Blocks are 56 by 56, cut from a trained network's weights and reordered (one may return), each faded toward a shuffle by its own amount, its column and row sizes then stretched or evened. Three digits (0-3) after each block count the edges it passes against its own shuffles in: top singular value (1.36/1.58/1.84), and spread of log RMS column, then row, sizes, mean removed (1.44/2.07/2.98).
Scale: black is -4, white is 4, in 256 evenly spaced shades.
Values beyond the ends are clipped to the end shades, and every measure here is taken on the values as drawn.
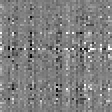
3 2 2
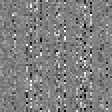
0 3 0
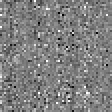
0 2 1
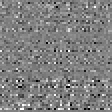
3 1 3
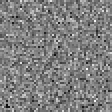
0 0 1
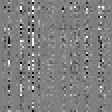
3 3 2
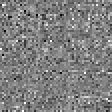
1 1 2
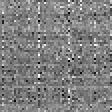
2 2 0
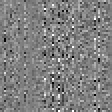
2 3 0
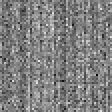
3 0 0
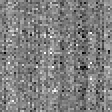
3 1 1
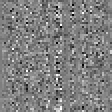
0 3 0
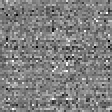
2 1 1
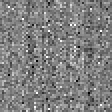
1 1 0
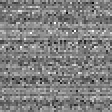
3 0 2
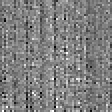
3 2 1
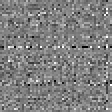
2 1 2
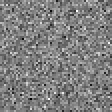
0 0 1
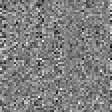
2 2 0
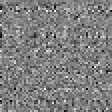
3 1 2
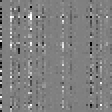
3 3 1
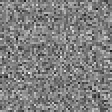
2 0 0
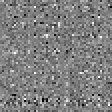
0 2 2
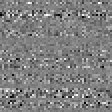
1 0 3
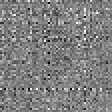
3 2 2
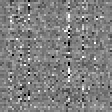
1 2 0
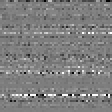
3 0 3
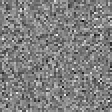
1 1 0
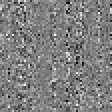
0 3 0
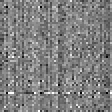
3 0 2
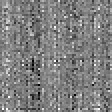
3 2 1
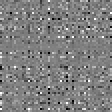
1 2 3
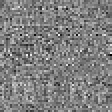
2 0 2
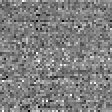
1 0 1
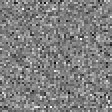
0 0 1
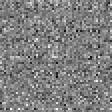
1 1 2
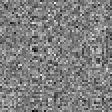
2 1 0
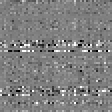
3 0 3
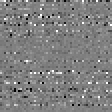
0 1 3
